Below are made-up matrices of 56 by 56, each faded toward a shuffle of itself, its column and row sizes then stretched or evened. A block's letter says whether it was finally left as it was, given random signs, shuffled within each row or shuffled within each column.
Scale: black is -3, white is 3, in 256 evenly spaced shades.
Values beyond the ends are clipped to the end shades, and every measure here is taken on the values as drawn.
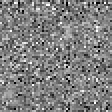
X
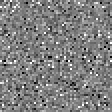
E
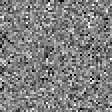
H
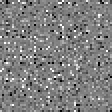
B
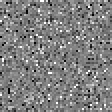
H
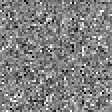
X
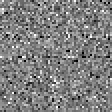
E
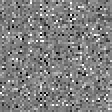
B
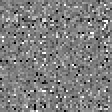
X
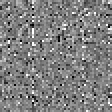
B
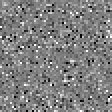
E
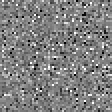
X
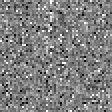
H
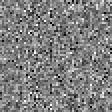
H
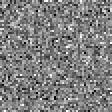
E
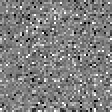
B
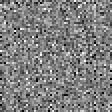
B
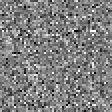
X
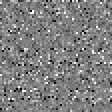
E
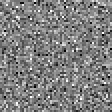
H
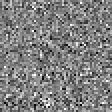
X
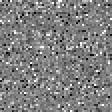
E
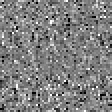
B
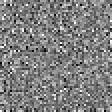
B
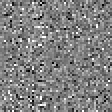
X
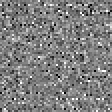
E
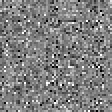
B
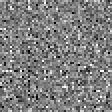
X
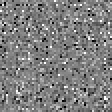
X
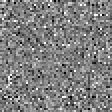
E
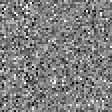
H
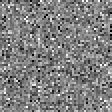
H
